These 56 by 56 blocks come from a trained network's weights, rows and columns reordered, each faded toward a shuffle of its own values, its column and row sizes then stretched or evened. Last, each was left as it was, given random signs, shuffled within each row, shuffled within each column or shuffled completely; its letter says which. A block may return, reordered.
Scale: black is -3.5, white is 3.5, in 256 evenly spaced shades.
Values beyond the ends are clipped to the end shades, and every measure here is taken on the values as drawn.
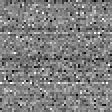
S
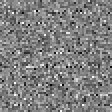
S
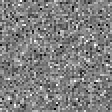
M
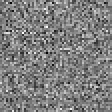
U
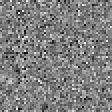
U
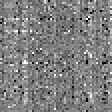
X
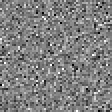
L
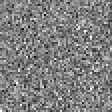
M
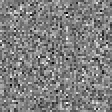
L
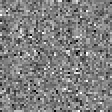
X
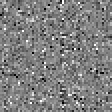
L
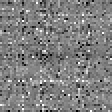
X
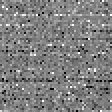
S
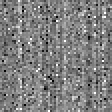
L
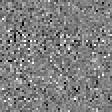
U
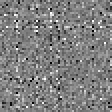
U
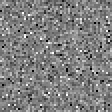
M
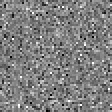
L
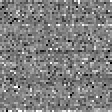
S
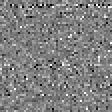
S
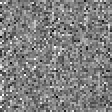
L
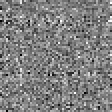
U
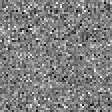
S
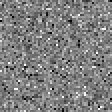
M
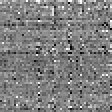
X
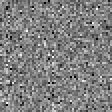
L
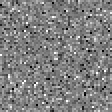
M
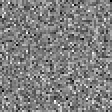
M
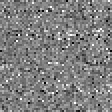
S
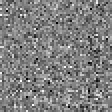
U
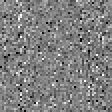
L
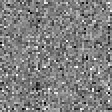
U
